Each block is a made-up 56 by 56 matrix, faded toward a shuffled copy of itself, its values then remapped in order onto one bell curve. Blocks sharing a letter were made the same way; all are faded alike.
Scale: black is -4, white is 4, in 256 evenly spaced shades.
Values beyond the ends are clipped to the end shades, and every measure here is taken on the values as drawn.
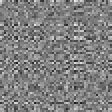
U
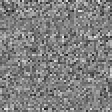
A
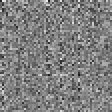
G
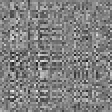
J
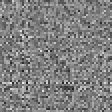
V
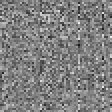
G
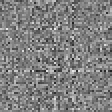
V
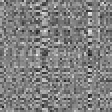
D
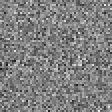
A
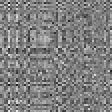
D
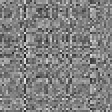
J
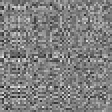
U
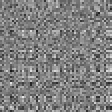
U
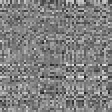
U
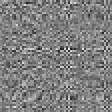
U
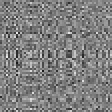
D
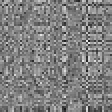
D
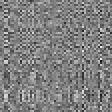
J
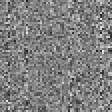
G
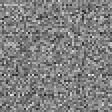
A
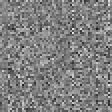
V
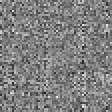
G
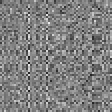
D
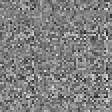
V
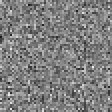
G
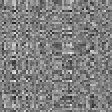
J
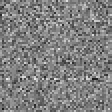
A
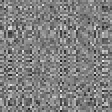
D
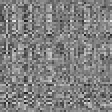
U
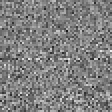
A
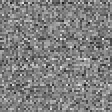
A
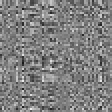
J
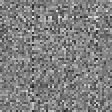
V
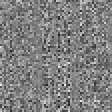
G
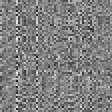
J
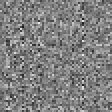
G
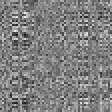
J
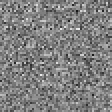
A
